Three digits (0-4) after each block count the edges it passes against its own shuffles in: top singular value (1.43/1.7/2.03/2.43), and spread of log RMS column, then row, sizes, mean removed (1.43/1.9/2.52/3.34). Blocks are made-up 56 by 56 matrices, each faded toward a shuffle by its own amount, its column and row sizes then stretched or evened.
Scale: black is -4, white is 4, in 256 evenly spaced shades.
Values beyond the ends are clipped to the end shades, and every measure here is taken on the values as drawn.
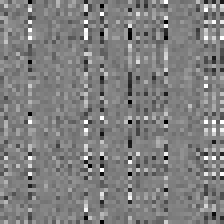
4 4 1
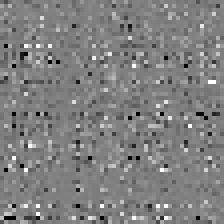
0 2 3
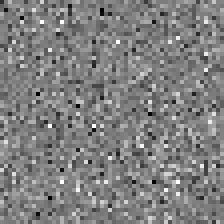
0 1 0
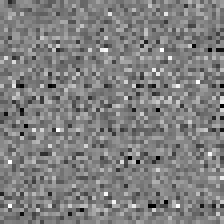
1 0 2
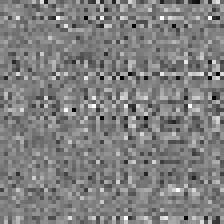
4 1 3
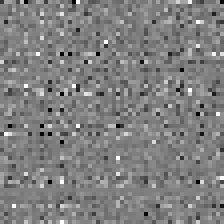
0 2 3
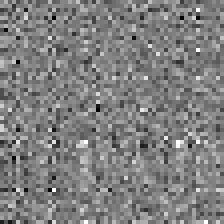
3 2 2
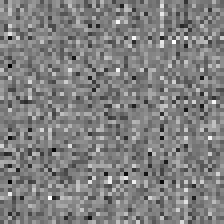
2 2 1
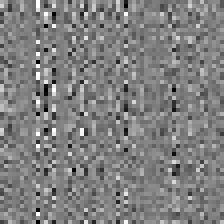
4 4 1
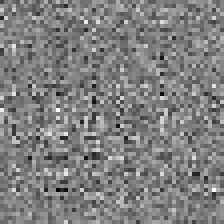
2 2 2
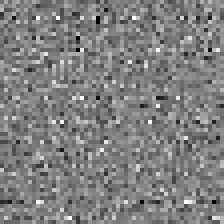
0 0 2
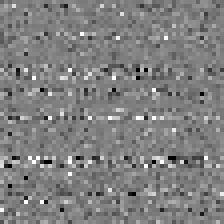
0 0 3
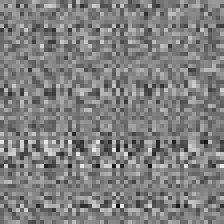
4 0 4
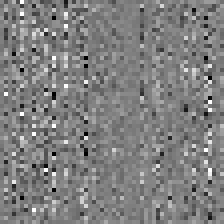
0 4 0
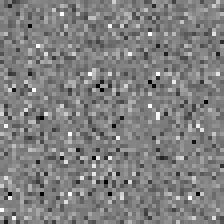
0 0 1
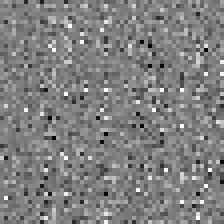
1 2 0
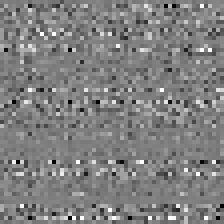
0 0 4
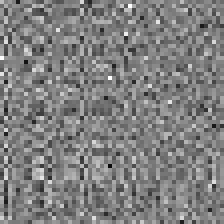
4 2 0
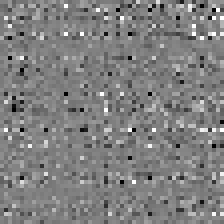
2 2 3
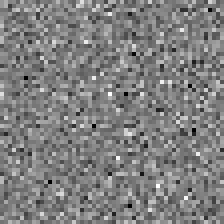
2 0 0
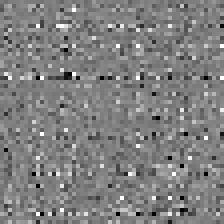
2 2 3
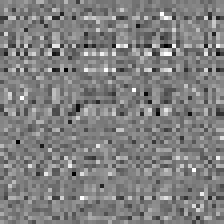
4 0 3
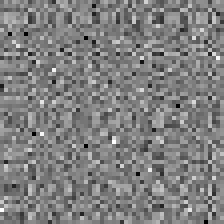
4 1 0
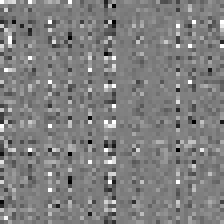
2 4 2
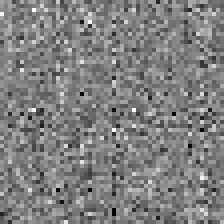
1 2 1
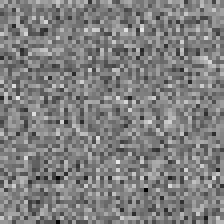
2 0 1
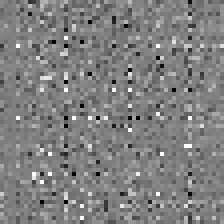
2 3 2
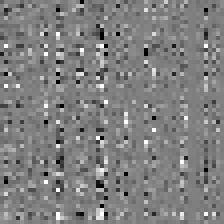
2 4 2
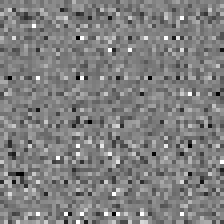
0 1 3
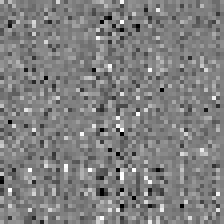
2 3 1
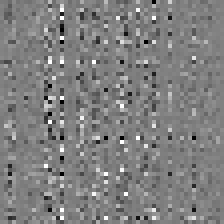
1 4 1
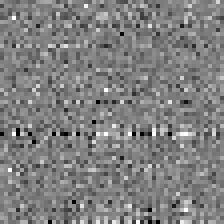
3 0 2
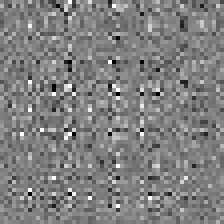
4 3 2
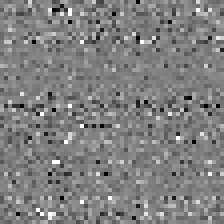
0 0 3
